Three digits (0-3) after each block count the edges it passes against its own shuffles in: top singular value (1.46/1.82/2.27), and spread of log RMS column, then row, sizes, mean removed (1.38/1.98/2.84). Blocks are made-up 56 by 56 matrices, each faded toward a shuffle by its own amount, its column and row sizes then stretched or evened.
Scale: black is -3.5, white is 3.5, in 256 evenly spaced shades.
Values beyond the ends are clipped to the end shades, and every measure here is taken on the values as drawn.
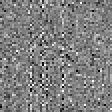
2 2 1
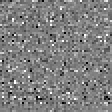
0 1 2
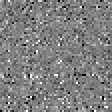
0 1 2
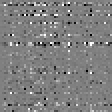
2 2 3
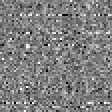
1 0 2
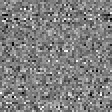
1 0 2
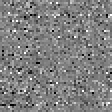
0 1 2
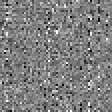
1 2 0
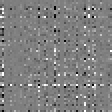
2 3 2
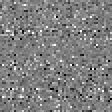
0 0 2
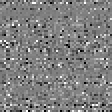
2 0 3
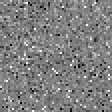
0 0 0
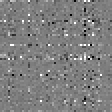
1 2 2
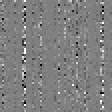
1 3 0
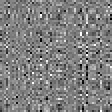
3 3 1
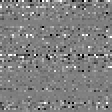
1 0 3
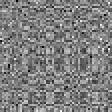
3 0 1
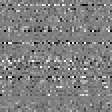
2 0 3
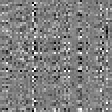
3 3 2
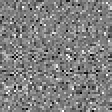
2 0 1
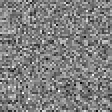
2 0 0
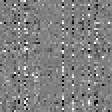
2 3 2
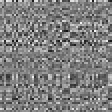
3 0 3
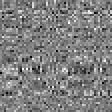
3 0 2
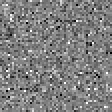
1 1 1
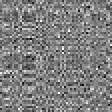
3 1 0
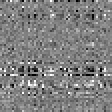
3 2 3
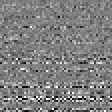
3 0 3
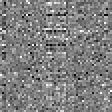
2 1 1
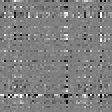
3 2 3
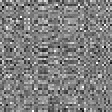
3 0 2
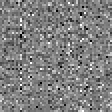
2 2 0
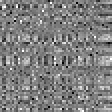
3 0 2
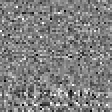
2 0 2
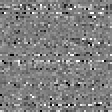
1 0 3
